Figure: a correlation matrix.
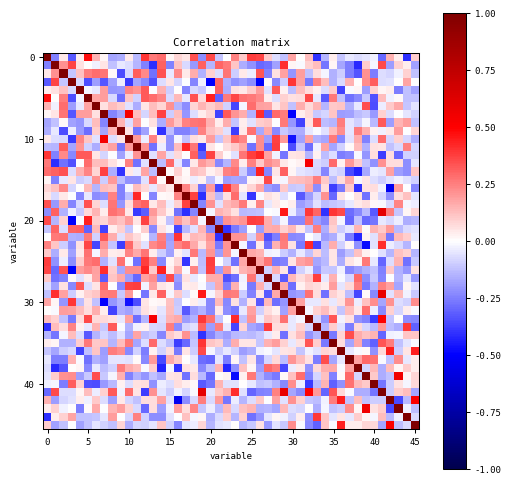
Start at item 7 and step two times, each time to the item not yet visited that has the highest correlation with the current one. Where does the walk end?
28
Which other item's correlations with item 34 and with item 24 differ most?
5
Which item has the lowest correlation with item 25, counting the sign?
17
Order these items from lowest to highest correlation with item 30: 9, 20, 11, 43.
11, 20, 9, 43
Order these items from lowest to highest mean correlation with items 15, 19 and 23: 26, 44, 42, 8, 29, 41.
44, 26, 42, 8, 29, 41
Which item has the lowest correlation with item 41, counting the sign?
12
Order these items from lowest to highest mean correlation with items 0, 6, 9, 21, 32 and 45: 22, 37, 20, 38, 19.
22, 37, 38, 20, 19
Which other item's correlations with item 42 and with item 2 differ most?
16
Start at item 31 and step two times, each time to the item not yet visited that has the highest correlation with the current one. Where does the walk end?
43
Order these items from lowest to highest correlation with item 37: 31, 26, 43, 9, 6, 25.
26, 6, 9, 25, 31, 43
